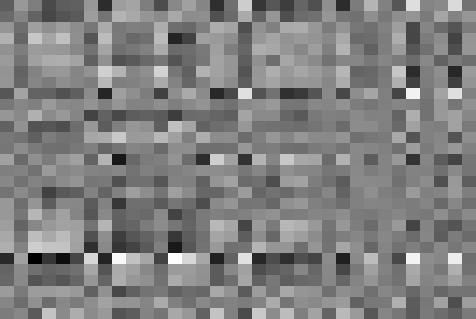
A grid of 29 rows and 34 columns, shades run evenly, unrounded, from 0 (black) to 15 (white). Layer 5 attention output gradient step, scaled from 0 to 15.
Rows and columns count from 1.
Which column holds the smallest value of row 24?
3
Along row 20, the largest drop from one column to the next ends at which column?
13
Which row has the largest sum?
7
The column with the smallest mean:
9
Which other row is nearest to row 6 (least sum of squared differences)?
27
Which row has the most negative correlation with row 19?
10
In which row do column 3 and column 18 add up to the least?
29
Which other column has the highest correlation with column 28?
26
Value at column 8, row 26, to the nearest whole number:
6
